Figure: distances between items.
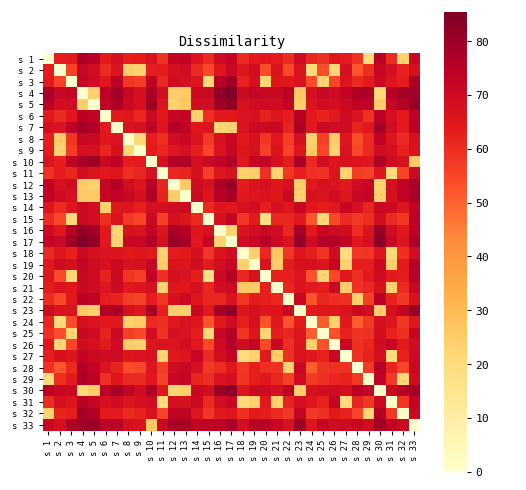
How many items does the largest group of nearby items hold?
6
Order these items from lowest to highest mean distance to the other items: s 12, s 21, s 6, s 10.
s 21, s 12, s 6, s 10
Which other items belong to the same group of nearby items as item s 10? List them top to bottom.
s 33
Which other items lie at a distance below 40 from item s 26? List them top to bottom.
s 2, s 8, s 9, s 24
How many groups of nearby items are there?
9
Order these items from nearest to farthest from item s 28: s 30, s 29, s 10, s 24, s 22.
s 22, s 24, s 29, s 10, s 30
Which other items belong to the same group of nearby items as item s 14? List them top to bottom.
s 6
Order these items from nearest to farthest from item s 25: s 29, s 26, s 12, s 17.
s 26, s 29, s 12, s 17
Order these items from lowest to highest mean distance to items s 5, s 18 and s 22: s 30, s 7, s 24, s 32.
s 30, s 24, s 32, s 7
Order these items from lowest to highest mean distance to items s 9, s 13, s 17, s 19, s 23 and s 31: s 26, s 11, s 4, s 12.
s 11, s 12, s 4, s 26
